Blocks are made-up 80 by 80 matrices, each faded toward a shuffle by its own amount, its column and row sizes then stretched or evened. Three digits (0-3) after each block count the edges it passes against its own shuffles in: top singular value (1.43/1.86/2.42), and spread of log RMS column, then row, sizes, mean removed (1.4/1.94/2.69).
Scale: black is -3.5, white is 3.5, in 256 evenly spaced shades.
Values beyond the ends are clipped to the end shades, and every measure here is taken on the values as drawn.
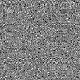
2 0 1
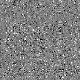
1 1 1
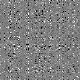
1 3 2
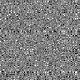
3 1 2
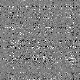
0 2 3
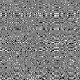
3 0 3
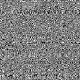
2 1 2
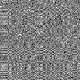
3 0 1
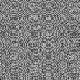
3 0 1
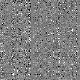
2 3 1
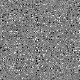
0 1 2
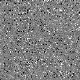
1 1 2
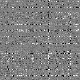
2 2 3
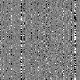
3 3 0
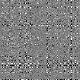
2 3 3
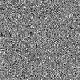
2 0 0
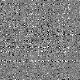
0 2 3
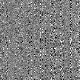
1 3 1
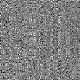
2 2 0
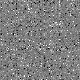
1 1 1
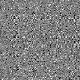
2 1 1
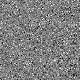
1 0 0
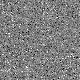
0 0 0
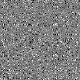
2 2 2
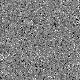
0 1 0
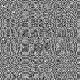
3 0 0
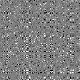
3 2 2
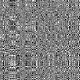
3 3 2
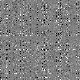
1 3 2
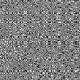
3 0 2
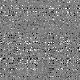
2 2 3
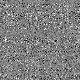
1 0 2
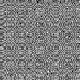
3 0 1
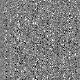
0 3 0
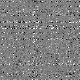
0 2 3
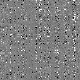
0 3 2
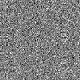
2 1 0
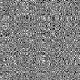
3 1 2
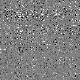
0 2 3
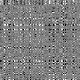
3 3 3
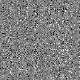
2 2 1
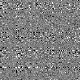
2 2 3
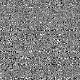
0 1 3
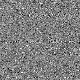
0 0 2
